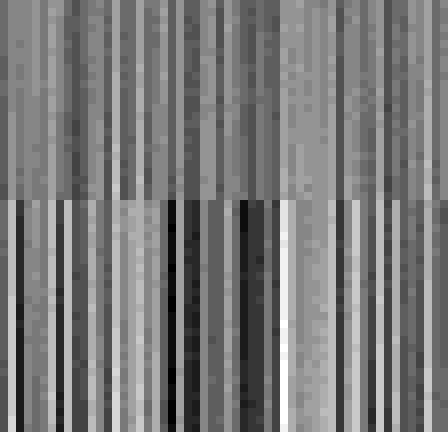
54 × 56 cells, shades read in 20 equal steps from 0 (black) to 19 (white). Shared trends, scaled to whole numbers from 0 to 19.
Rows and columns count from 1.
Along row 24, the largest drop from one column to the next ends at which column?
16
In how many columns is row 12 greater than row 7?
12
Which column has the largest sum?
36
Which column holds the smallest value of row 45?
22
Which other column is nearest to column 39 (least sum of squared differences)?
44
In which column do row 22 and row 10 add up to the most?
15
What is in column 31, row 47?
3
